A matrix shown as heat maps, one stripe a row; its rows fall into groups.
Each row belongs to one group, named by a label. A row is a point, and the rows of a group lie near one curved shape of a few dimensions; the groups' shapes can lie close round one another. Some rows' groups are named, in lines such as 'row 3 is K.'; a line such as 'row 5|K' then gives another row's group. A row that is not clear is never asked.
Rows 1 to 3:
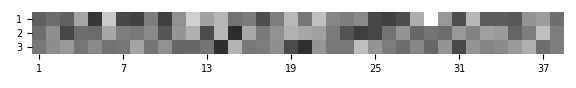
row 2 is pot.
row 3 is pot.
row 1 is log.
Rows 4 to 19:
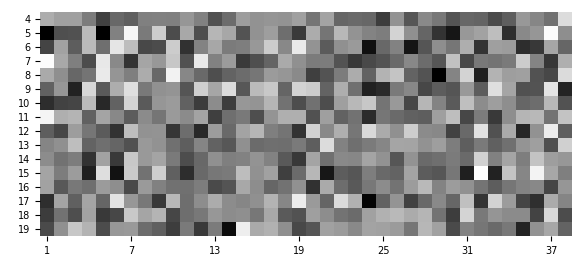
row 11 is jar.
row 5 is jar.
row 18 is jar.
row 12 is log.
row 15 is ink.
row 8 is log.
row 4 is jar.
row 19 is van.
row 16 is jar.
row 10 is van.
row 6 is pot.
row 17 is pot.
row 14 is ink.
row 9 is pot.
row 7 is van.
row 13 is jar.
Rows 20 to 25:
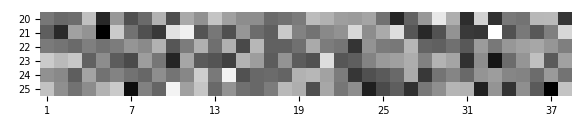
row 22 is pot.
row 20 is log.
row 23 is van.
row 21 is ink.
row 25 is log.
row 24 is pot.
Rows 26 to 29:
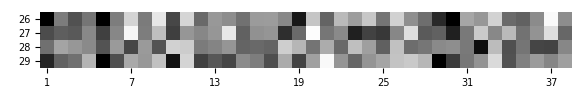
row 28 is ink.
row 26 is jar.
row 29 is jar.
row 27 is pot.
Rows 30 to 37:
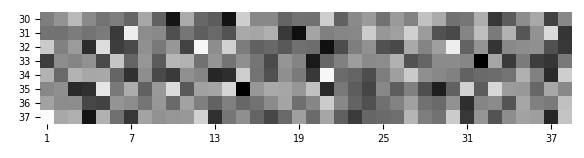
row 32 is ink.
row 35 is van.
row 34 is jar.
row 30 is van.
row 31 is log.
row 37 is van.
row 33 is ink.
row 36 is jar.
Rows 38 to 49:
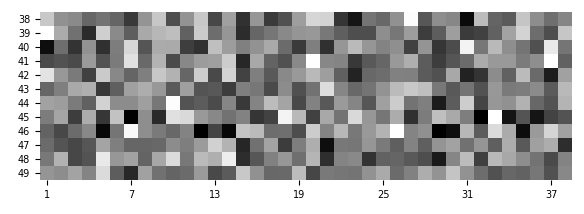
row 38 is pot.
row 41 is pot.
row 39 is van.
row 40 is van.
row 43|jar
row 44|log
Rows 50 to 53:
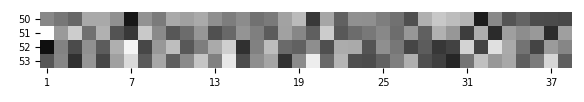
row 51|van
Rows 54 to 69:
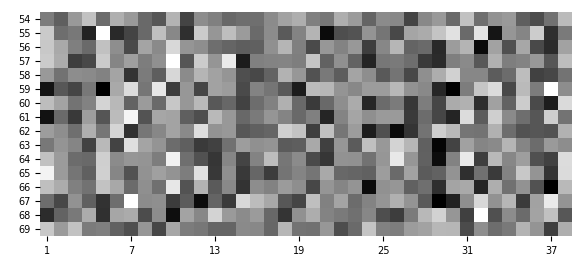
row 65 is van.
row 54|pot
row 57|van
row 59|jar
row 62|log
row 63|log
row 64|log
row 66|log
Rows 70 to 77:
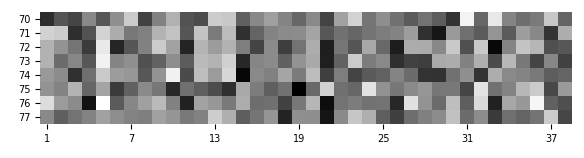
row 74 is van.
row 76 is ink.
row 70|van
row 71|van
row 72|ink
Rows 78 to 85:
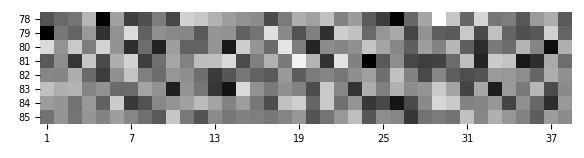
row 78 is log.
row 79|van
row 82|ink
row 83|van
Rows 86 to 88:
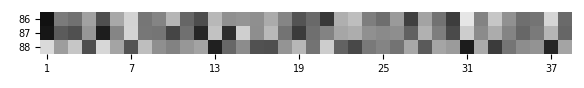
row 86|van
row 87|van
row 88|van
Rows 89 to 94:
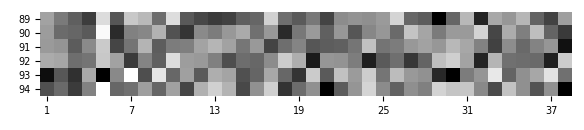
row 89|log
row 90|ink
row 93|jar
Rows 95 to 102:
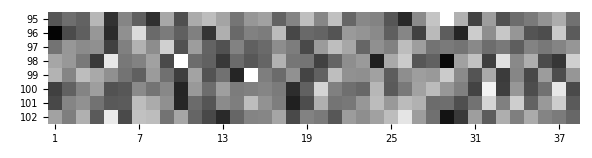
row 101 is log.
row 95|log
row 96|van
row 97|jar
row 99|van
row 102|log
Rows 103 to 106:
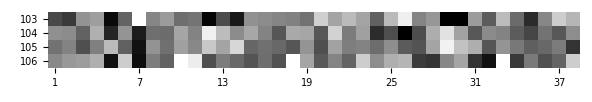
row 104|log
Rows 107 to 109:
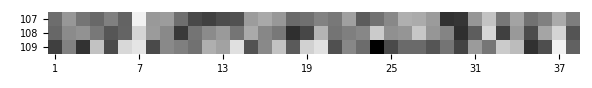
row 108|log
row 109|pot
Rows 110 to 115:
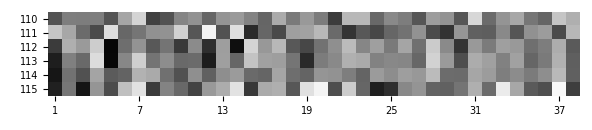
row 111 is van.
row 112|van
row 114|jar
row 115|pot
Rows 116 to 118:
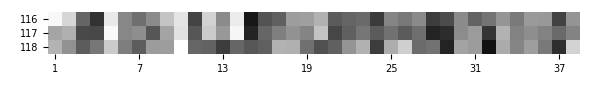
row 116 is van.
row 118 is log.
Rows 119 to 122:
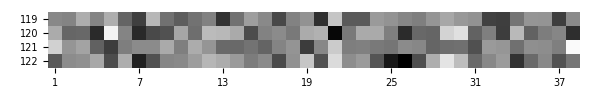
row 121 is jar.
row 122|log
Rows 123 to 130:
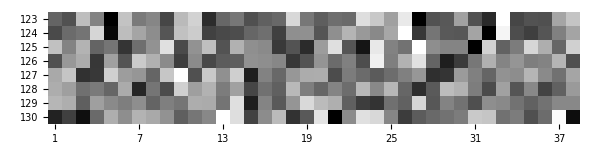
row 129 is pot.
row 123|ink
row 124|ink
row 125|pot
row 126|log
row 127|van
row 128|ink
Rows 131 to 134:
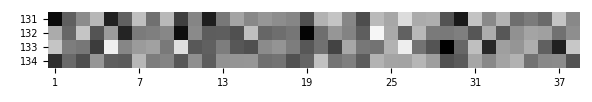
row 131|jar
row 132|pot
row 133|log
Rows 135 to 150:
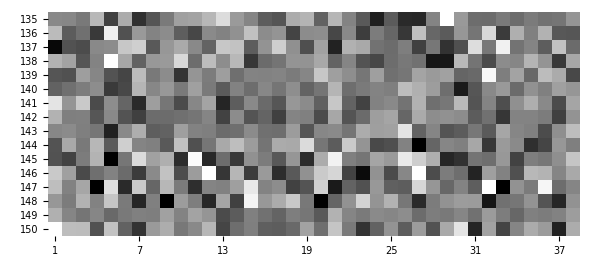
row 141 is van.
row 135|log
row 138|van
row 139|log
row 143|ink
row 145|jar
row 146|pot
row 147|ink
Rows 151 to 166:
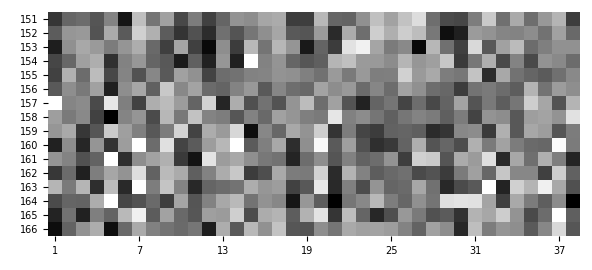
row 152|log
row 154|van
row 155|ink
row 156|jar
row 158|jar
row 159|van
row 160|pot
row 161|ink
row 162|van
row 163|ink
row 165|pot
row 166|van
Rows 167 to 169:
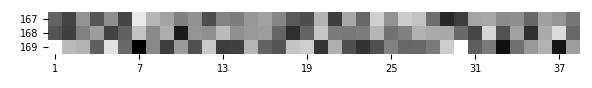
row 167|log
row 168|log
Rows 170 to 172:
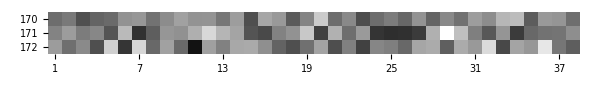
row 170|pot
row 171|log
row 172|ink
